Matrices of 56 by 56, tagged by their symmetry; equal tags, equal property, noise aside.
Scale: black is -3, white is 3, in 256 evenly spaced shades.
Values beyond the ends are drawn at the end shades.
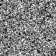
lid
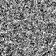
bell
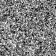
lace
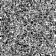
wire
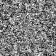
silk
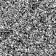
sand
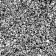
bell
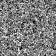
lace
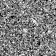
lace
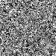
sand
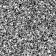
lace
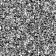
wire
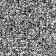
sand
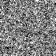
lid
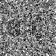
wire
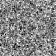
wire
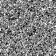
sand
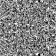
wire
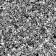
sand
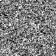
lid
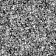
silk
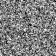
bell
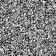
silk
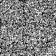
sand
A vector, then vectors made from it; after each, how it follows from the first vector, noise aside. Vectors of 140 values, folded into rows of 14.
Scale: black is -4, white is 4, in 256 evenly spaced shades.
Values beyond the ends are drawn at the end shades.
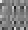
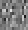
wrapped around.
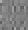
shrunk.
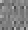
shrunk.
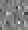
wrapped around, negated, partly zeroed.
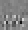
wrapped around, negated, partly zeroed.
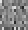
sign-scrambled.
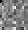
sign-scrambled.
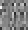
wrapped around.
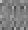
shrunk.
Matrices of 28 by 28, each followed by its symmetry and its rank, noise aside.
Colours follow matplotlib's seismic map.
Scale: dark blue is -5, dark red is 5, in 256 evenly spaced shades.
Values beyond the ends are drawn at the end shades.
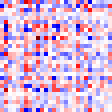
no symmetry, rank three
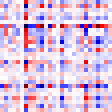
no symmetry, rank two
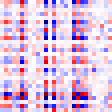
no symmetry, rank one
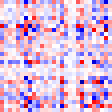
no symmetry, rank three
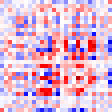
symmetric, rank three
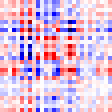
no symmetry, rank two
